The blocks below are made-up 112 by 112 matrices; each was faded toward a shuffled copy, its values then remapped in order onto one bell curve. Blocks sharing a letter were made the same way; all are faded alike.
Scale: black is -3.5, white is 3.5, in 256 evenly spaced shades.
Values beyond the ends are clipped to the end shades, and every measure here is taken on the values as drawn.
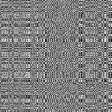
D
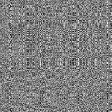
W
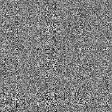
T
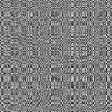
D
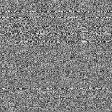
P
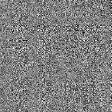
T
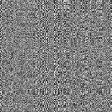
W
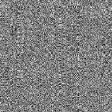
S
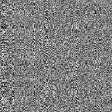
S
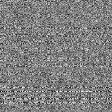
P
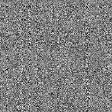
T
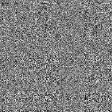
T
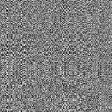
W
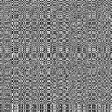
D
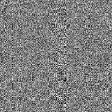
S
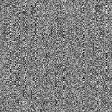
S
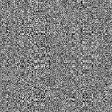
S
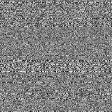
P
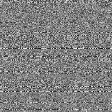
P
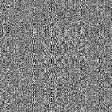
S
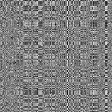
D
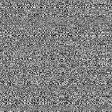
P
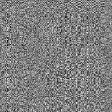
W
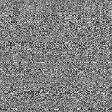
P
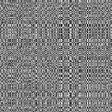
D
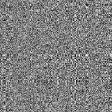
S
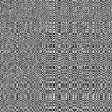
D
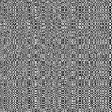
D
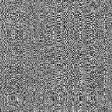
W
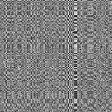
D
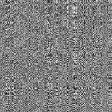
W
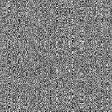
S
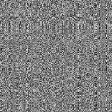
W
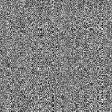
S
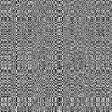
D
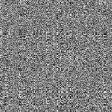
S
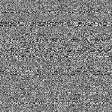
P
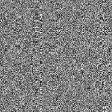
S
